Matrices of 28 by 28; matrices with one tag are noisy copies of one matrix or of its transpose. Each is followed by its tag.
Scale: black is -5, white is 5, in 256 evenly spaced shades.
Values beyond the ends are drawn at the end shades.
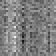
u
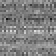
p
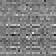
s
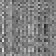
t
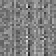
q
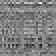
t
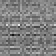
s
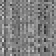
t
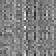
s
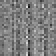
q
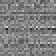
q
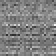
s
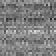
p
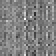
s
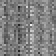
p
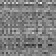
t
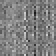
s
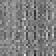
s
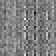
s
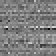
q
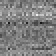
u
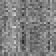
u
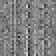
q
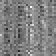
p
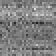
u
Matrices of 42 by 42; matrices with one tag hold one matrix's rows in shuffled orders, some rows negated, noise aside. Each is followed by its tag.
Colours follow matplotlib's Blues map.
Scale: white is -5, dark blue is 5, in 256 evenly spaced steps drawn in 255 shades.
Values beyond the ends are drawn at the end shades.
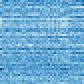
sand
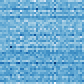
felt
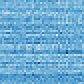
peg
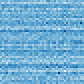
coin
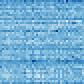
peg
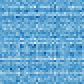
felt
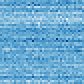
peg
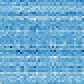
felt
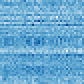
peg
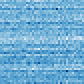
peg
